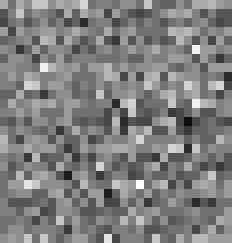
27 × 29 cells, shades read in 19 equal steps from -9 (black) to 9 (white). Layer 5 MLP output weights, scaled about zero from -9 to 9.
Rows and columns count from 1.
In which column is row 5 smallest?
15
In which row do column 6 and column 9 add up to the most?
8
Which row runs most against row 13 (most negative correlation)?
7
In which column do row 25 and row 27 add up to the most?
14
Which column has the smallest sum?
12
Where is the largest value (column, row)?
18, 21
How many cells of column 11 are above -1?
13
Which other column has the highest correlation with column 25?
17
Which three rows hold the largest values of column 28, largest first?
10, 16, 25
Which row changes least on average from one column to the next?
24
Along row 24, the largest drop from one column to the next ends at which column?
6
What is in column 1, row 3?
-4
